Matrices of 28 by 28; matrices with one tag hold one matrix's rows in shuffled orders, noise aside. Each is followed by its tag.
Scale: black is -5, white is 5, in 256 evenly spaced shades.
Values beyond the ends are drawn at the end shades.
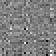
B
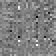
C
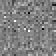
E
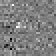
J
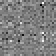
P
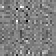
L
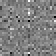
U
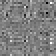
B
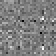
P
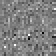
E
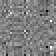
B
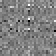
U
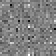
U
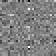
U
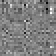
B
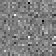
E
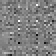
C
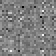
P
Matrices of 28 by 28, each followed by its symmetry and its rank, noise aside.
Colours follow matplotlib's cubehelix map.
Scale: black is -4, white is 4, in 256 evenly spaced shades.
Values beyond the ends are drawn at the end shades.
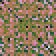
symmetric, rank four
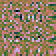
no symmetry, rank four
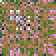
symmetric, rank four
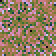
symmetric, rank eight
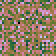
antisymmetric, rank four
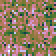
antisymmetric, rank six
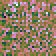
antisymmetric, rank six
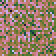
symmetric, rank eight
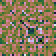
symmetric, rank four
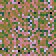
antisymmetric, rank six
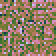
antisymmetric, rank eight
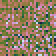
antisymmetric, rank four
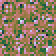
symmetric, rank four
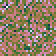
symmetric, rank eight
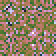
symmetric, rank six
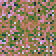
no symmetry, rank eight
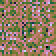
symmetric, rank six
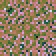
symmetric, rank six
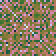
symmetric, rank eight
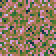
symmetric, rank eight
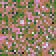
symmetric, rank eight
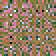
symmetric, rank four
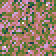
symmetric, rank eight
